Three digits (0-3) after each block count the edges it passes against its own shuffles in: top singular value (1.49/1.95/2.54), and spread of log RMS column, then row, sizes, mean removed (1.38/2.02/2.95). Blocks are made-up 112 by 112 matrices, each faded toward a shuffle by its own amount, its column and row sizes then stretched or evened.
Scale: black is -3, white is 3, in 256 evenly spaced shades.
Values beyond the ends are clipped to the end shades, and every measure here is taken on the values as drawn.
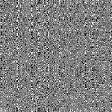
3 3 1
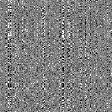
3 3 1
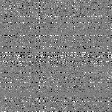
2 2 3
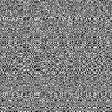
3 0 3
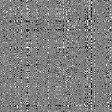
3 3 2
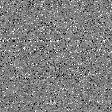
1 0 2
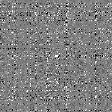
1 3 3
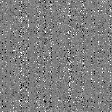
0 3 1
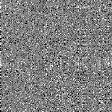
2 2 0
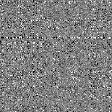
2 2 2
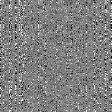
3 3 0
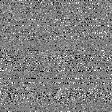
1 0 3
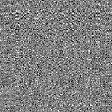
3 1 2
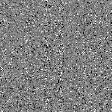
0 2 1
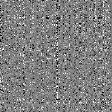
2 3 2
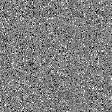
1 2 0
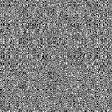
3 2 2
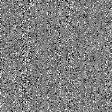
0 3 0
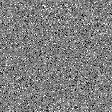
1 0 1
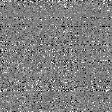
0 2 3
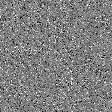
0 1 0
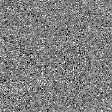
1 2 1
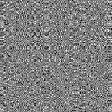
3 1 1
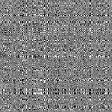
3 3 3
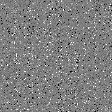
0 2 1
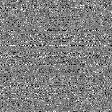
2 0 3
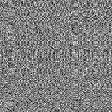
3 0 1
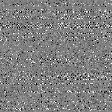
2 1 3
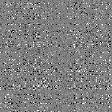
2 2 3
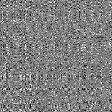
3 2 2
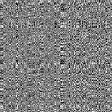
3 3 2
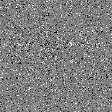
0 1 2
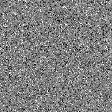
1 1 0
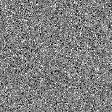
0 1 0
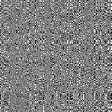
3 3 0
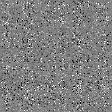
0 2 2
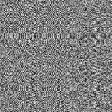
3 2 1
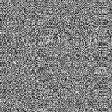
3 1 0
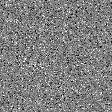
0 0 0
